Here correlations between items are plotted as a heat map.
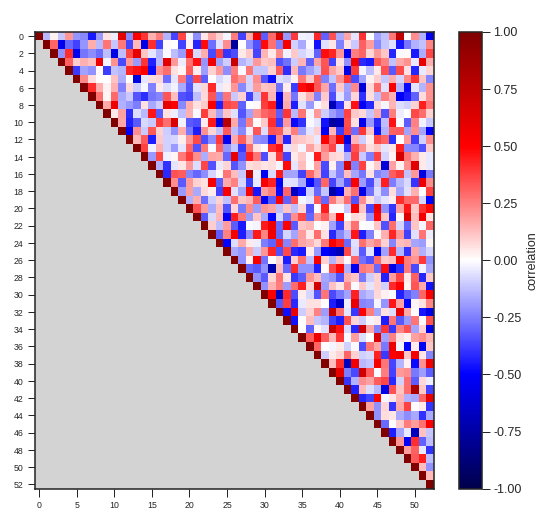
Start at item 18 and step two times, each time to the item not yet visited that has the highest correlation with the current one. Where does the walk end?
25
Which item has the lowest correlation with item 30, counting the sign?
32
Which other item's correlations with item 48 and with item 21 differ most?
0
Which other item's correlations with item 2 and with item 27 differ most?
13
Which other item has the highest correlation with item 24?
39
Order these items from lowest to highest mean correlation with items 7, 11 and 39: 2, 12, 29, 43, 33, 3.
3, 12, 33, 2, 29, 43
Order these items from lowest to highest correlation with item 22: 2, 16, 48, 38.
16, 48, 38, 2
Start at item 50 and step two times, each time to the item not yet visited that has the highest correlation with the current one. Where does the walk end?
15
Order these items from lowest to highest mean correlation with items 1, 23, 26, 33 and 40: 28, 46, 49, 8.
28, 49, 46, 8
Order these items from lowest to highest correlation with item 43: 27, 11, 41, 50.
50, 41, 27, 11
